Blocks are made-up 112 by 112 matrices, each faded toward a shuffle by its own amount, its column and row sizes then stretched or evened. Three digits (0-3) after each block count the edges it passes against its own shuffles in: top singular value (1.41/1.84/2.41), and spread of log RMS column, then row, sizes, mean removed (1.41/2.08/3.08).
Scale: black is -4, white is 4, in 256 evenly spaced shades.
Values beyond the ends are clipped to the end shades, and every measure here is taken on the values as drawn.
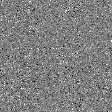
0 1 1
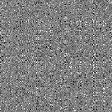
3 2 1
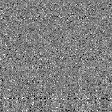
2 0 2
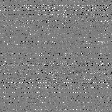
1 0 3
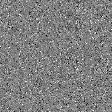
1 1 0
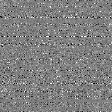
2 0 3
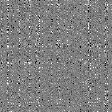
2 3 2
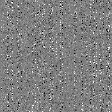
0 3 0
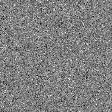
0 1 0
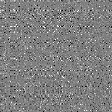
3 1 2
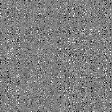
0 3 2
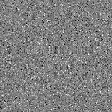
2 0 0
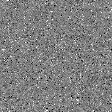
0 1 1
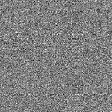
2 0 2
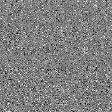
1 1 2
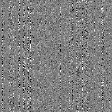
1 3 0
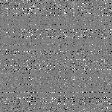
2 2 3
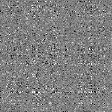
2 2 2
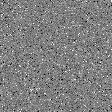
1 0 0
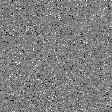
1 0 1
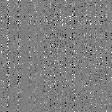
1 3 2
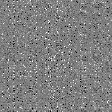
2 2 0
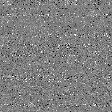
1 1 2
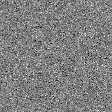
1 1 0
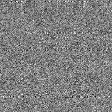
2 0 2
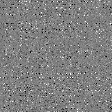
0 1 2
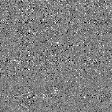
1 2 2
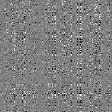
3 3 2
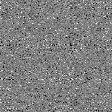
2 0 2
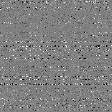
2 1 3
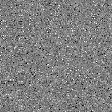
2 0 1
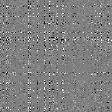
3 3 3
